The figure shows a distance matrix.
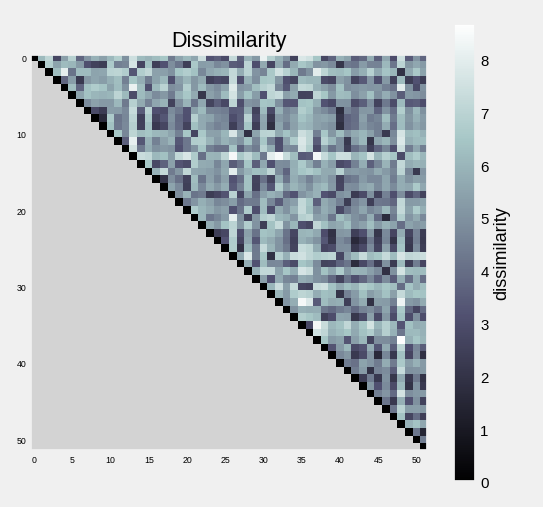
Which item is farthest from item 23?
26
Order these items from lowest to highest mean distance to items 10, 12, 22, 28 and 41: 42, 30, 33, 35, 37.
37, 42, 33, 30, 35
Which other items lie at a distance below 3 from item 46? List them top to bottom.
10, 21, 28
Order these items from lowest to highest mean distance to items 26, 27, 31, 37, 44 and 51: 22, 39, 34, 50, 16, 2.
16, 39, 34, 50, 22, 2
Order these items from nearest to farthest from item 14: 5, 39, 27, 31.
31, 27, 39, 5
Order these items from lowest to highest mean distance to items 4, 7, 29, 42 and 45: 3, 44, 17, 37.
3, 17, 44, 37
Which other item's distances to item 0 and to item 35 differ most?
30
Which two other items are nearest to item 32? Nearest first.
44, 41
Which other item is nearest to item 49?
51
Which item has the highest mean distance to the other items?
13
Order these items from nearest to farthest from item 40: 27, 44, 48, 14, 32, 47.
14, 27, 47, 44, 32, 48
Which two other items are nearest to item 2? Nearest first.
48, 13
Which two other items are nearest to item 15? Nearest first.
50, 4
